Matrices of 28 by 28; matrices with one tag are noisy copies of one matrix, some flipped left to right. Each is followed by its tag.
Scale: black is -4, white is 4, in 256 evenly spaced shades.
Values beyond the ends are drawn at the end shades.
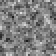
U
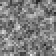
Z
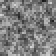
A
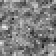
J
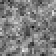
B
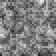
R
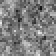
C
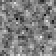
A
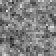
J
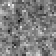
C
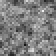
B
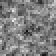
B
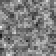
U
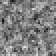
A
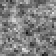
B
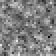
A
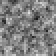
A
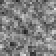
Z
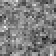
J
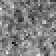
C
